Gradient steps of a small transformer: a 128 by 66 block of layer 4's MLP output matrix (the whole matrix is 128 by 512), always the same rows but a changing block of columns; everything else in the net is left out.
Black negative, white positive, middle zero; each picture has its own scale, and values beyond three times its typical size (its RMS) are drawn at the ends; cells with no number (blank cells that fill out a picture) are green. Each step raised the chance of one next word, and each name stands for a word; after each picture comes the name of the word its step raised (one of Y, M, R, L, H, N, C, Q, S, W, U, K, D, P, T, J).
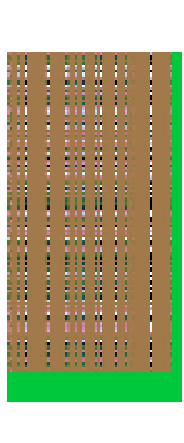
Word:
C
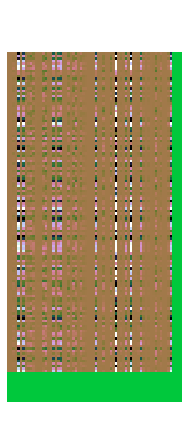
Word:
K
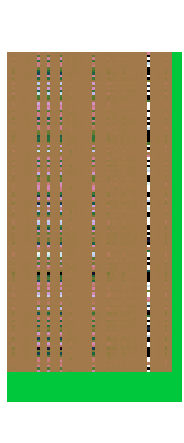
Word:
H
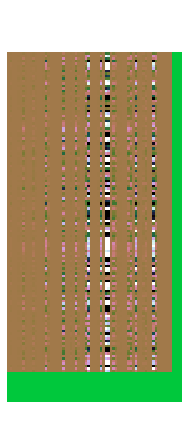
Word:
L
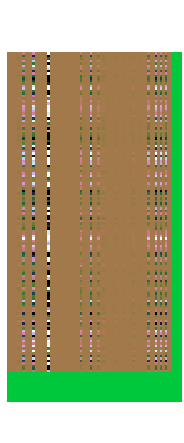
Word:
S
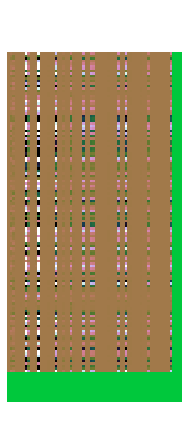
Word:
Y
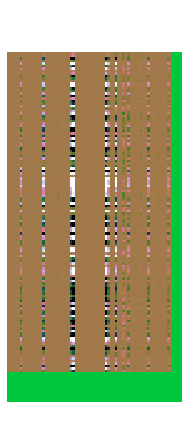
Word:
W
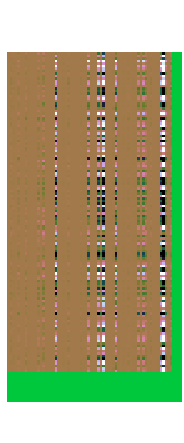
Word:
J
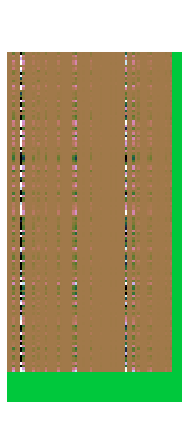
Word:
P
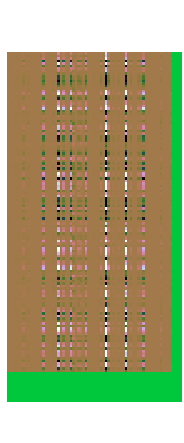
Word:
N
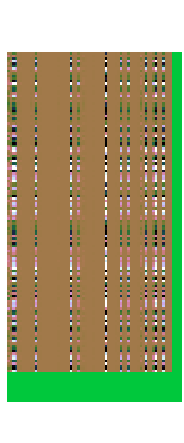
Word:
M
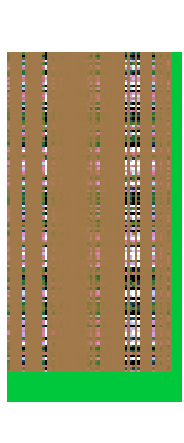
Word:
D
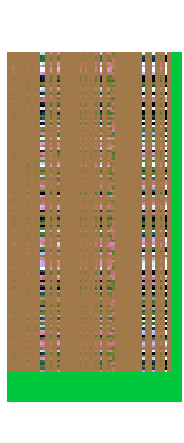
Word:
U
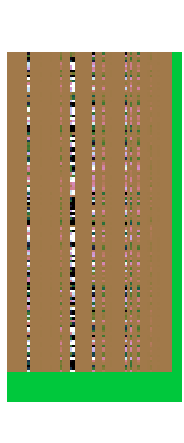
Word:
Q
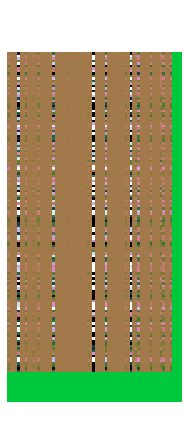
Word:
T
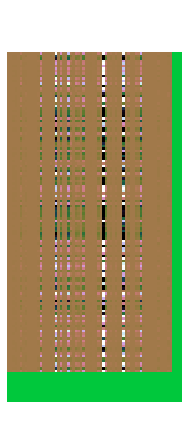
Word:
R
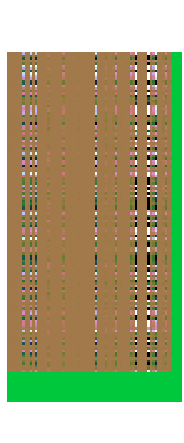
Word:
C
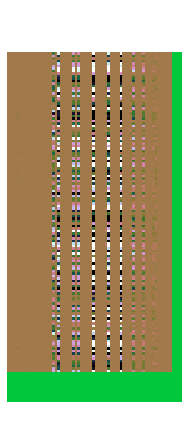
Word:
U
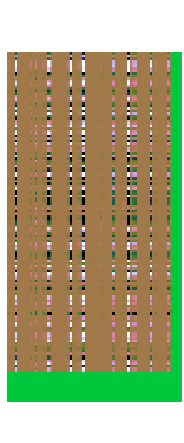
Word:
J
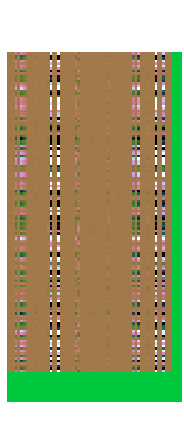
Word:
S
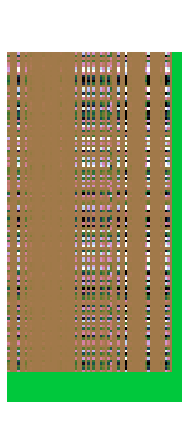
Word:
U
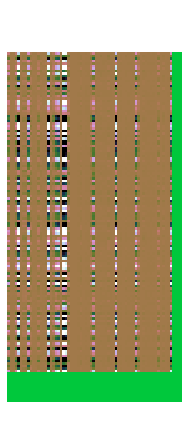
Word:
Y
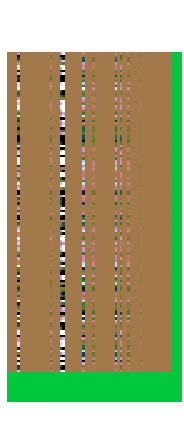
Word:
S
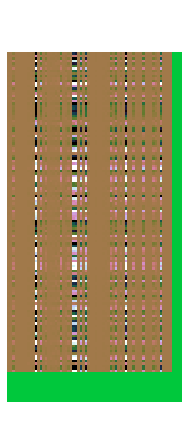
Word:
M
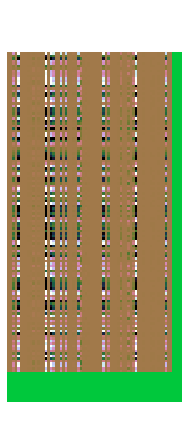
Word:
R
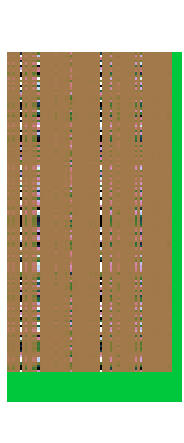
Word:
T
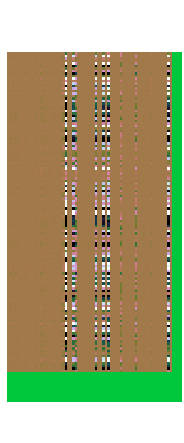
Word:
T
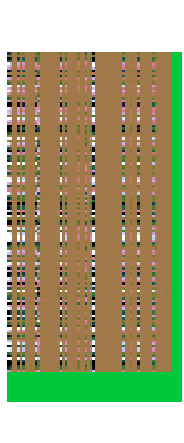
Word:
Q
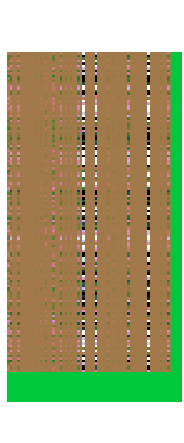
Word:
S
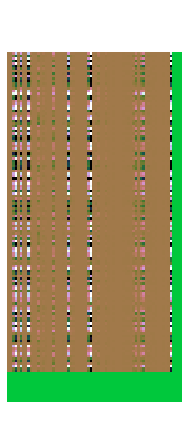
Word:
N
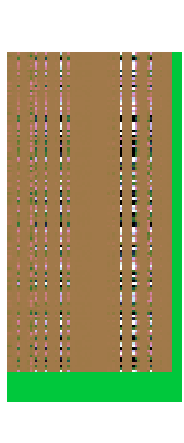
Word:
Y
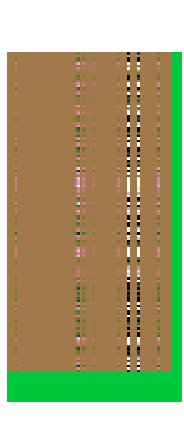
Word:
W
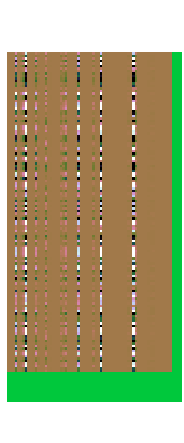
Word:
N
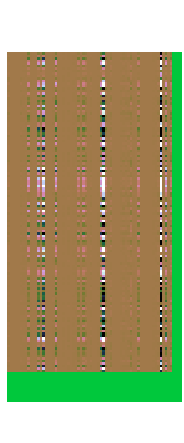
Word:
W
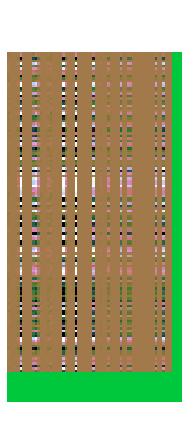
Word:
W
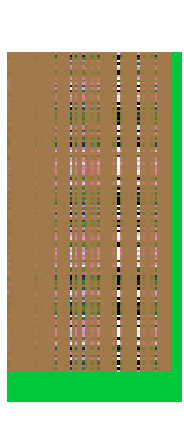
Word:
D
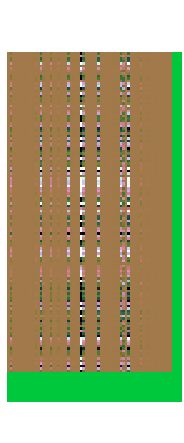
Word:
W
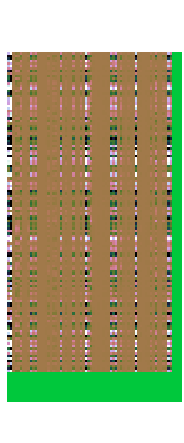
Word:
S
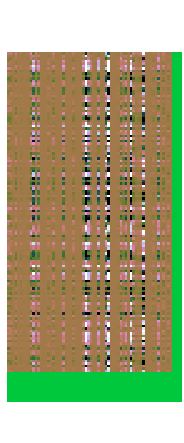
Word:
J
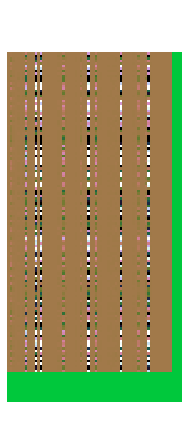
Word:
S
